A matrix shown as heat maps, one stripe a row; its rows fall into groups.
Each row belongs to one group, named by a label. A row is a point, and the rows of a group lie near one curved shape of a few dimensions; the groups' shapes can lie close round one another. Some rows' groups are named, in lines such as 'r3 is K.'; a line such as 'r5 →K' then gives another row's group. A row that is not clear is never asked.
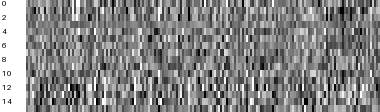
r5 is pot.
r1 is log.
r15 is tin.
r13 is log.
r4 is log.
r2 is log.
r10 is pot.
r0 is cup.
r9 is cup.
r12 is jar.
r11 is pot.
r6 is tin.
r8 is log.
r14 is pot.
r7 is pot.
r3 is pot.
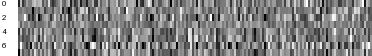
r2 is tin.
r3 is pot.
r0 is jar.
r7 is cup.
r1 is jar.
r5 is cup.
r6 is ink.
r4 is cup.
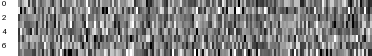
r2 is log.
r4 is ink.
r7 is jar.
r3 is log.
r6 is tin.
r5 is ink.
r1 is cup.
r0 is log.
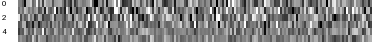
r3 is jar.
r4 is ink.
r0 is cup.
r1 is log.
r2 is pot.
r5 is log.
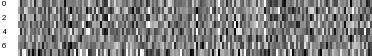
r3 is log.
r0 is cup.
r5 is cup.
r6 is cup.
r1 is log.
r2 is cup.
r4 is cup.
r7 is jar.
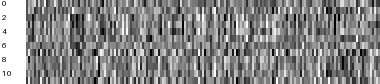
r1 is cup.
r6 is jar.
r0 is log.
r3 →cup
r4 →cup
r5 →pot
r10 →cup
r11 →ink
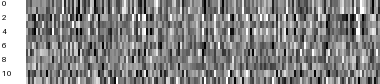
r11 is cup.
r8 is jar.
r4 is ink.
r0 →log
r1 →log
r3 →cup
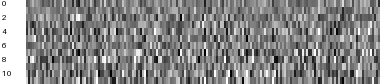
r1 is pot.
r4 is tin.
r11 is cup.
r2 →cup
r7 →jar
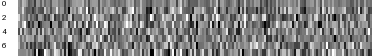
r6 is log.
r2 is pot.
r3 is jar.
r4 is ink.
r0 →log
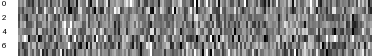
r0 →jar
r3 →tin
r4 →log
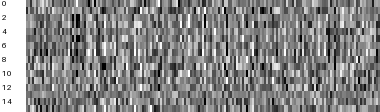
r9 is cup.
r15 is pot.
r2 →log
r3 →jar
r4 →cup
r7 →jar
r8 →cup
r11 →cup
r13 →log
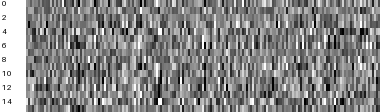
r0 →log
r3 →ink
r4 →log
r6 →jar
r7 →pot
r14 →pot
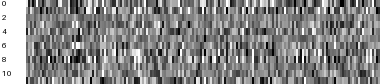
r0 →pot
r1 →jar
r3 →log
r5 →log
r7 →jar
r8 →jar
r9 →pot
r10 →log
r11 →cup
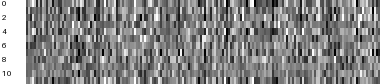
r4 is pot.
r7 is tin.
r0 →pot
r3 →cup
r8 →log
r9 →log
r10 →log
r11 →pot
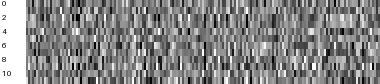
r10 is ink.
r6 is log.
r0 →cup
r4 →log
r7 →ink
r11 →pot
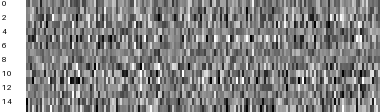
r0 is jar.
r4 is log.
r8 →pot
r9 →log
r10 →log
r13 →cup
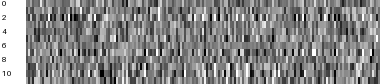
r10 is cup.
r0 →log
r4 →ink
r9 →ink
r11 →cup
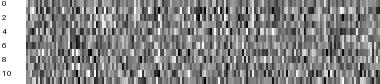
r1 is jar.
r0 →pot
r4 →pot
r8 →log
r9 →tin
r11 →log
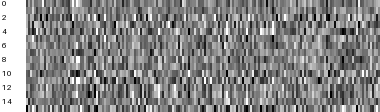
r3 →cup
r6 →pot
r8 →log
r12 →log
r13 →log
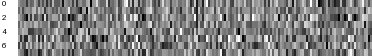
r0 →cup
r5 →cup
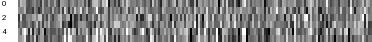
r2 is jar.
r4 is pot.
